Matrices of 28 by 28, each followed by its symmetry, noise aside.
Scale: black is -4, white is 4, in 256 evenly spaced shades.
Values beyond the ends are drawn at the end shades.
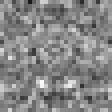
mirrored left to right.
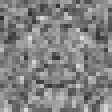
mirrored left to right.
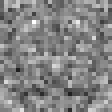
mirrored left to right.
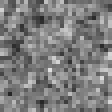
no symmetry.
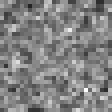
no symmetry.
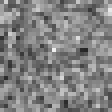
no symmetry.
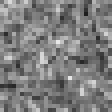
symmetric.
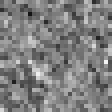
symmetric across the other diagonal.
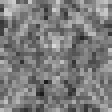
mirrored left to right.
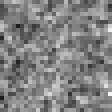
no symmetry.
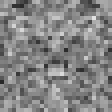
mirrored left to right.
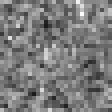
no symmetry.
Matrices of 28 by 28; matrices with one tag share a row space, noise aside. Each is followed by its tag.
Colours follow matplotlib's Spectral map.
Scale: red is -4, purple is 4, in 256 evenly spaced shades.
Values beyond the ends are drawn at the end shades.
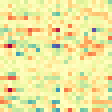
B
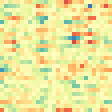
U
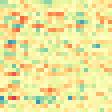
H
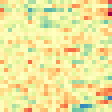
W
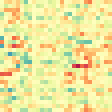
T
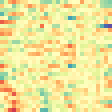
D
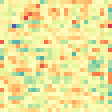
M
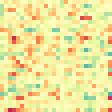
B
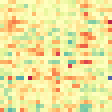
B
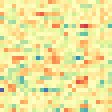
H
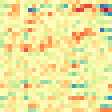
W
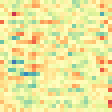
M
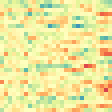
W
